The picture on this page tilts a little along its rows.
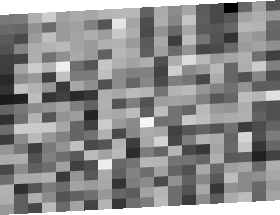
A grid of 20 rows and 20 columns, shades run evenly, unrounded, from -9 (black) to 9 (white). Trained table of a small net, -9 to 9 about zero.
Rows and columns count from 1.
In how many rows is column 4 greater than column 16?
13
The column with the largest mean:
8
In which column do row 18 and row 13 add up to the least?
9
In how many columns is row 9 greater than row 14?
8
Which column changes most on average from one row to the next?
4
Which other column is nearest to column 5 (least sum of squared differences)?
14
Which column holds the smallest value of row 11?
7
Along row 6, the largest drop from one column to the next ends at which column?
6
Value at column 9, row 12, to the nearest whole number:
2
